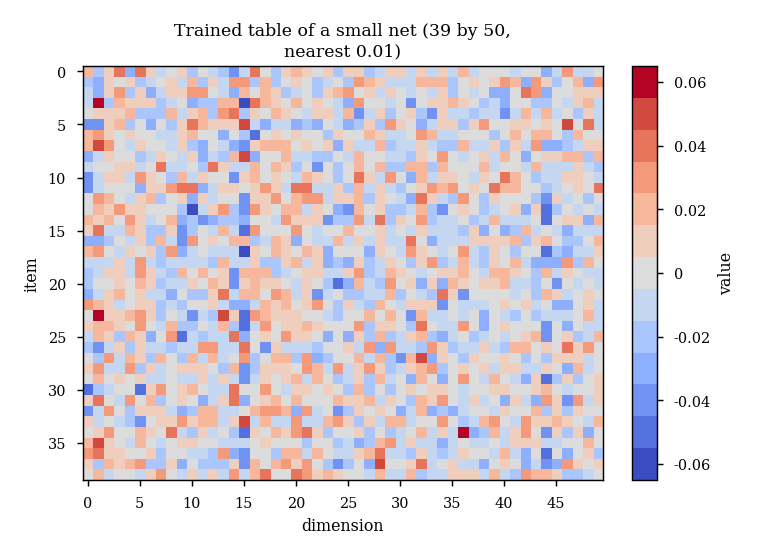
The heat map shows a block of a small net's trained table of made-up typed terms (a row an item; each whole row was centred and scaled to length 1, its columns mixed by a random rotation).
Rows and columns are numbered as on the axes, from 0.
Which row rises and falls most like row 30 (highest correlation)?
11
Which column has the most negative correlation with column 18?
30
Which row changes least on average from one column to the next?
35
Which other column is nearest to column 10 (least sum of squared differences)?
38
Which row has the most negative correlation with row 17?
5
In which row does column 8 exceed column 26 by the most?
4
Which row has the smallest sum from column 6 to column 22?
14
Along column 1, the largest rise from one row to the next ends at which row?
3
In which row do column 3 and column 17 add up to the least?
26
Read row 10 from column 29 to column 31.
0.03 0 -0.03
